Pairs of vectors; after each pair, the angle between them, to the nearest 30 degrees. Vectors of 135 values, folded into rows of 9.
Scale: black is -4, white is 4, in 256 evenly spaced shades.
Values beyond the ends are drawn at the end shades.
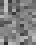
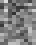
60 degrees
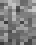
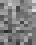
30 degrees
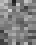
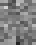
60 degrees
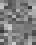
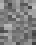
30 degrees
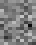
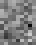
30 degrees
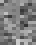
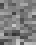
60 degrees
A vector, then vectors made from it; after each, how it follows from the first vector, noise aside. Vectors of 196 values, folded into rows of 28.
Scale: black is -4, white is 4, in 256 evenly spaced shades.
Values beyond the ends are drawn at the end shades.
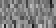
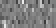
reversed, negated, partly zeroed.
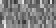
reversed, negated.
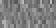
reversed, negated, shrunk.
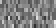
wrapped around, negated.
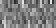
reversed, negated.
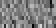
copied.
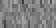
reversed, shrunk.
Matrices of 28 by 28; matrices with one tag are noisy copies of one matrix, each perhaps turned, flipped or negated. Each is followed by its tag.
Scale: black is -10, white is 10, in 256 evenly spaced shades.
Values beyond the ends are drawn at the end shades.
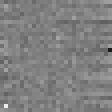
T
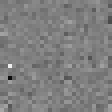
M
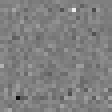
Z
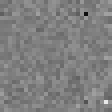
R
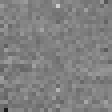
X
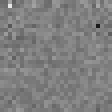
R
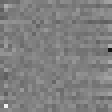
T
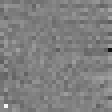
T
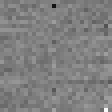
X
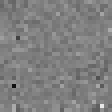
R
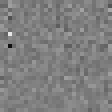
M
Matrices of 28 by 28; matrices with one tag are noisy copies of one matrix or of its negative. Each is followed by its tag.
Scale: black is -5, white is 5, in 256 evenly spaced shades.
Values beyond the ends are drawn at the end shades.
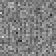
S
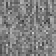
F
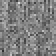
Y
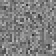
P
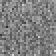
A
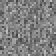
S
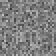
P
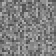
A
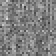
Y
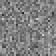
P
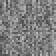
F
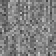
Y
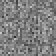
S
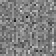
P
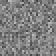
P
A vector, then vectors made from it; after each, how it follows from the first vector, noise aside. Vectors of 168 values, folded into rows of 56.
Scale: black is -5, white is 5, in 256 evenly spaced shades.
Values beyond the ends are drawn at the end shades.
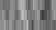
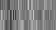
reversed, partly zeroed.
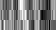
scaled up.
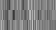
reversed, partly zeroed.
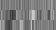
reversed, partly zeroed.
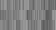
wrapped around, shrunk.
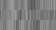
wrapped around, shrunk.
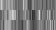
reversed, negated.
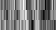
scaled up.
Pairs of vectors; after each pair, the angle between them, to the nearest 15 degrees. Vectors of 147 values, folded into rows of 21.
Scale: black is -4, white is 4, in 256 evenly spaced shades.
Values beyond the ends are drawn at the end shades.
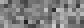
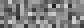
105 degrees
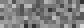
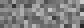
150 degrees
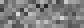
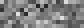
15 degrees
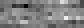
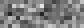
120 degrees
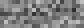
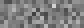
60 degrees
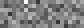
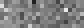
90 degrees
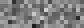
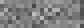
60 degrees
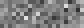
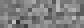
90 degrees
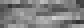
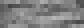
15 degrees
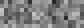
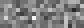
90 degrees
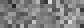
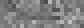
30 degrees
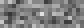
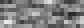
120 degrees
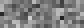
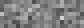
165 degrees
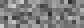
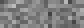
45 degrees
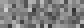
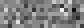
60 degrees
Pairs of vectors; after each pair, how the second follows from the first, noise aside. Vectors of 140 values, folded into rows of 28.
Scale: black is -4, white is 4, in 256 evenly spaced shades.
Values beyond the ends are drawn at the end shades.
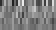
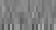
reversed, negated, shrunk.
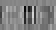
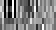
wrapped around, scaled up.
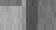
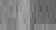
reversed, negated, shrunk.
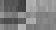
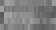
wrapped around, shrunk.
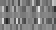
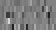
wrapped around, negated, partly zeroed.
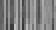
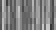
wrapped around, negated.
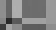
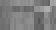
reversed, negated, shrunk.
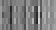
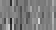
wrapped around, negated, partly zeroed.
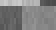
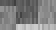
wrapped around.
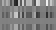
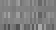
reversed, negated, shrunk.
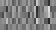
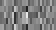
wrapped around.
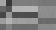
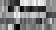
wrapped around, scaled up.
